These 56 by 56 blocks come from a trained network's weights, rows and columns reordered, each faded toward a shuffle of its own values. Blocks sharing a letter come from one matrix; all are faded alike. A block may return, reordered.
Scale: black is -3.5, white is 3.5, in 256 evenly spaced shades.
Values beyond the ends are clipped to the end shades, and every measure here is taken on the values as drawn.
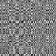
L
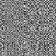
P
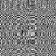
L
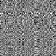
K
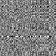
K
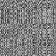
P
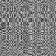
P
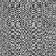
P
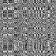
L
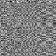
K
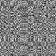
K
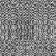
P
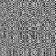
P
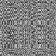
P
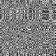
K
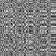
L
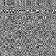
K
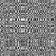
L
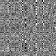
L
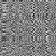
P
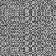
P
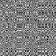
L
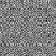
K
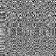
K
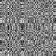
P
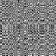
L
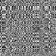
L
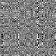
L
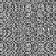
P
